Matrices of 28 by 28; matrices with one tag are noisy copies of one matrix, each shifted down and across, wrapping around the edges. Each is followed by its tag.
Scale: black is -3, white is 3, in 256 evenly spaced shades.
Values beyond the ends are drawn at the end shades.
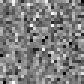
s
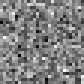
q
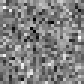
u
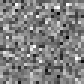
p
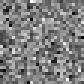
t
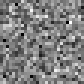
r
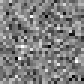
t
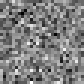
s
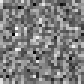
r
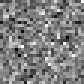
p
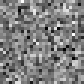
s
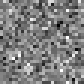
s
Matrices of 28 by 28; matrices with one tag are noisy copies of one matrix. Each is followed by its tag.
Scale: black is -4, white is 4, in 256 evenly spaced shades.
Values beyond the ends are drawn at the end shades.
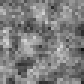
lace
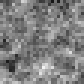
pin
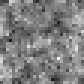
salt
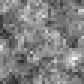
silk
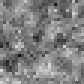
pin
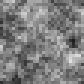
silk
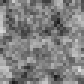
salt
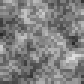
silk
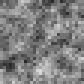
pin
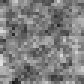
salt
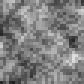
silk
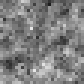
pin
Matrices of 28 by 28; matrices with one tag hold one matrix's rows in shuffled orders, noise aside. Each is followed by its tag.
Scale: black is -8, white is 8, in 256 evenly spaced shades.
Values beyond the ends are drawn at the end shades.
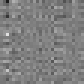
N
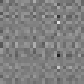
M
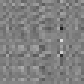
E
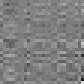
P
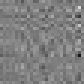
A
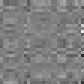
P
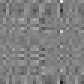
E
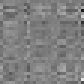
P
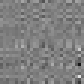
A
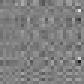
A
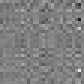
A
